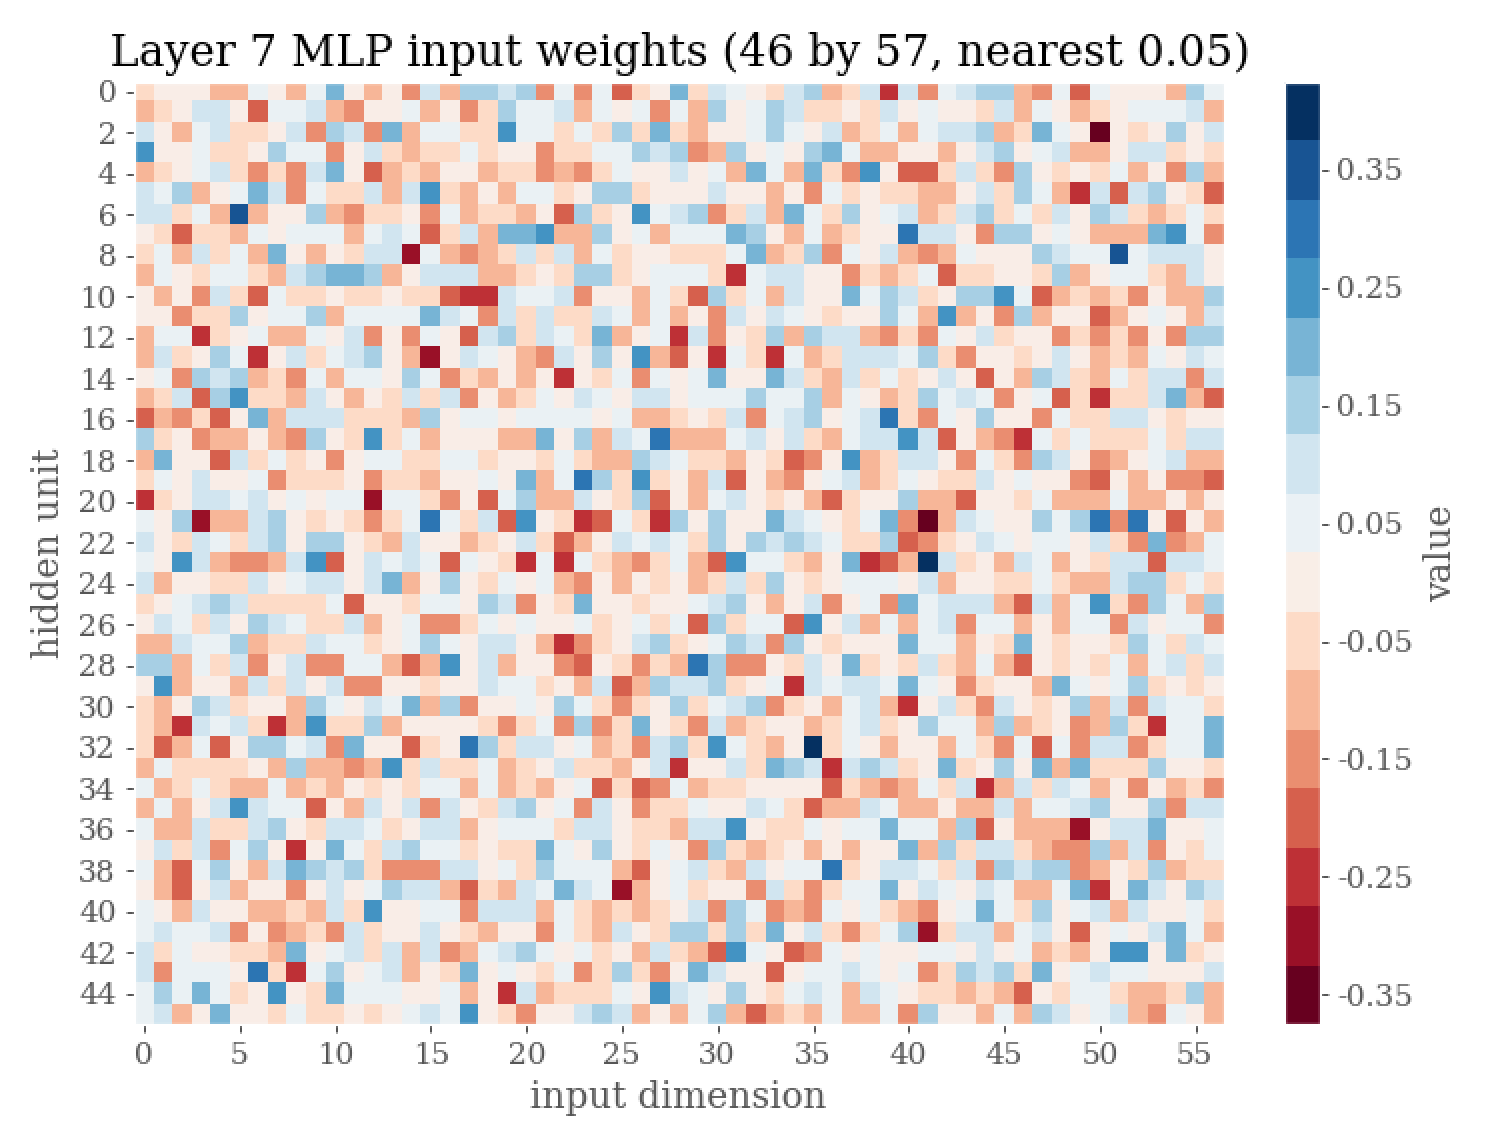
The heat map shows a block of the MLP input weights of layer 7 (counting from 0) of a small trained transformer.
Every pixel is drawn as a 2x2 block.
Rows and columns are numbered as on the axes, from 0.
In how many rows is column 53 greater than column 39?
23
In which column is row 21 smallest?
41
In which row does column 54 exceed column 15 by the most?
7
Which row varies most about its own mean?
21
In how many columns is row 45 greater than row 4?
33
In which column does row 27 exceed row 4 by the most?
40
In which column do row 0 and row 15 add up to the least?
39
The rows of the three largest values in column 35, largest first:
32, 26, 4
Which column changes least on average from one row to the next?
25
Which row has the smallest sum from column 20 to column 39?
34
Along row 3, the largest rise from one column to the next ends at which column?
31
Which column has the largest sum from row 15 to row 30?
37
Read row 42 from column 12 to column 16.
-0.05 0.1 -0.1 0.1 -0.15
